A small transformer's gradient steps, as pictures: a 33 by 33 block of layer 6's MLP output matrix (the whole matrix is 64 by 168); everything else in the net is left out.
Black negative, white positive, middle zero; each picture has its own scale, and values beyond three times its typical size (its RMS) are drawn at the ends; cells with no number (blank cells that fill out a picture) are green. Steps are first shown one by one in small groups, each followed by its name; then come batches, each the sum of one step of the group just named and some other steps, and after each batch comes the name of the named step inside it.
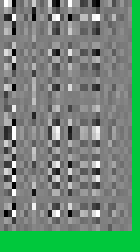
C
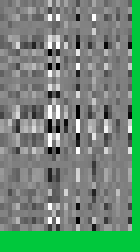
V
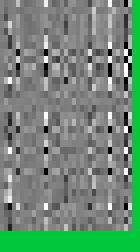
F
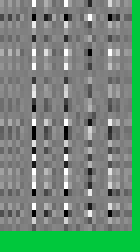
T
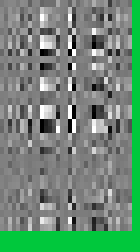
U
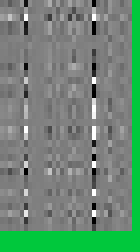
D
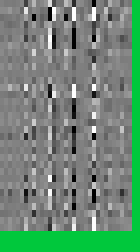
T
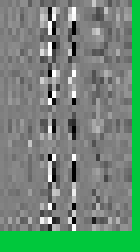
U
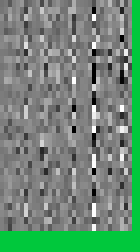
F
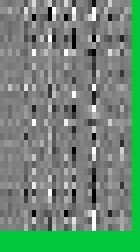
T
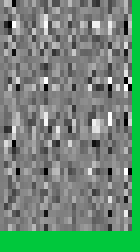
U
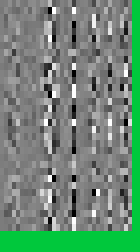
F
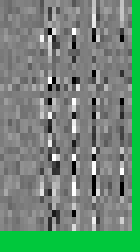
U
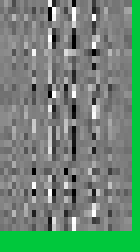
C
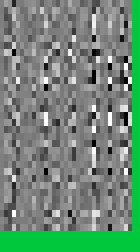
F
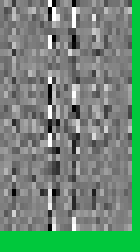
V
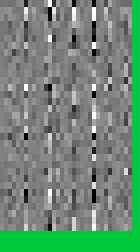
F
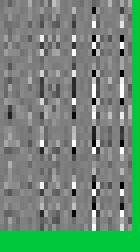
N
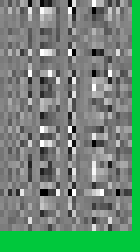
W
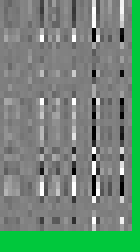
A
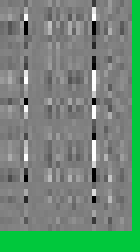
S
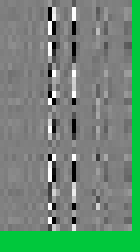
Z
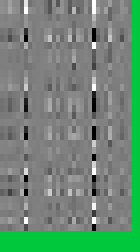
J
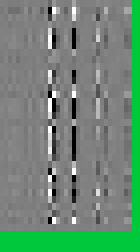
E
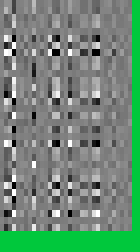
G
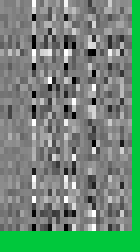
N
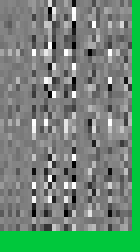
Z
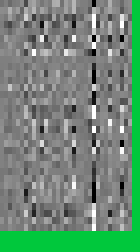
N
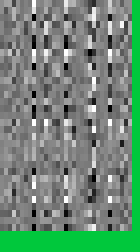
S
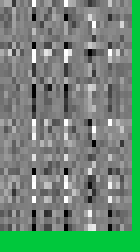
W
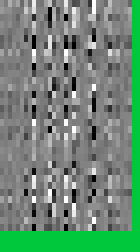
J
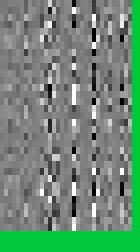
A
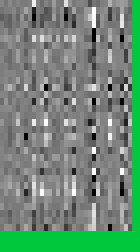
A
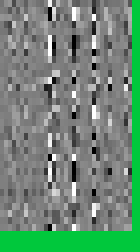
Z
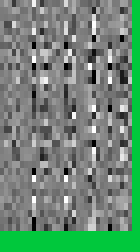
W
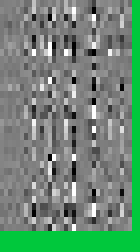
Z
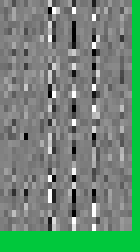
E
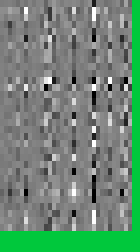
J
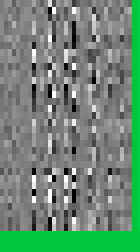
E
